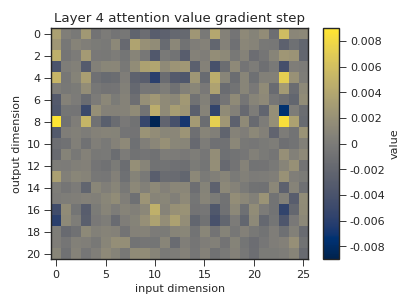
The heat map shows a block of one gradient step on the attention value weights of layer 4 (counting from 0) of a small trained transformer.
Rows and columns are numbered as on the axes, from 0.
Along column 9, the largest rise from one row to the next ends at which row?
9
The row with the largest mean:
15
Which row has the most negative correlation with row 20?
11
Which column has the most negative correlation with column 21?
8
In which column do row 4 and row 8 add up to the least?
10
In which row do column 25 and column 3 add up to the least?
7
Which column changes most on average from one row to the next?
23
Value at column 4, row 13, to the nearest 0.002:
0
